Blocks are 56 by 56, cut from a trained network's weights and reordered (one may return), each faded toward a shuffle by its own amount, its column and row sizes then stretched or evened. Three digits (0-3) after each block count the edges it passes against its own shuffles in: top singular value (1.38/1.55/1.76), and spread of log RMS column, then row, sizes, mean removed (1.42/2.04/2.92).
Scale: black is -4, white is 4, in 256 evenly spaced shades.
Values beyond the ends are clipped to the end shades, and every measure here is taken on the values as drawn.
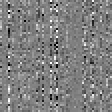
3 3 0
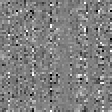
0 3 1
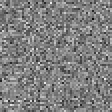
2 0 1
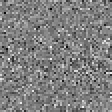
1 0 1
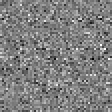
1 0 2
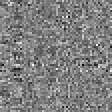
2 1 1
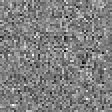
3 1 0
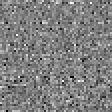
0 0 2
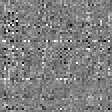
3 2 2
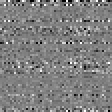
2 1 3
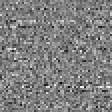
1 0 2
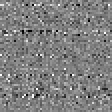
0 1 2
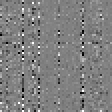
2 3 1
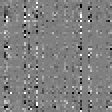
2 3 2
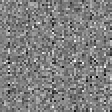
2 2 0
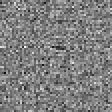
3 0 1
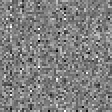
0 2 0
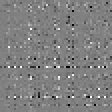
3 2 2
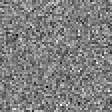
0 0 0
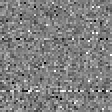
1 0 1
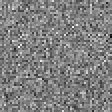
2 0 0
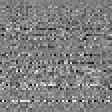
3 0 3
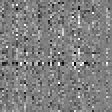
3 3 1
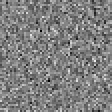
1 1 0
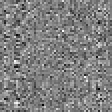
3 2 0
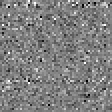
0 1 2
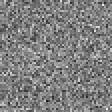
1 0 0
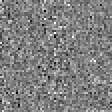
0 1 0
